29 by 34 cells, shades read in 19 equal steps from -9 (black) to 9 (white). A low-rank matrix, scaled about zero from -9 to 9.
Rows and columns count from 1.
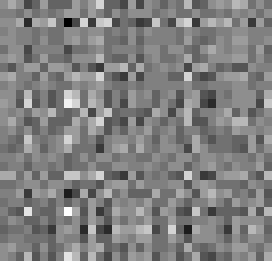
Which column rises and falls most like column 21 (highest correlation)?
4
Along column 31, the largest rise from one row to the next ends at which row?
9
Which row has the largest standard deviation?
3
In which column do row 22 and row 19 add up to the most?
27
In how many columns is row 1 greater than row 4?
15
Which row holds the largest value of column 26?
8
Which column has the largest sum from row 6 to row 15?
13
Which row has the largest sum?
20
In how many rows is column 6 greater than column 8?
15
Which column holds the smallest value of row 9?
16
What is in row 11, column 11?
-1
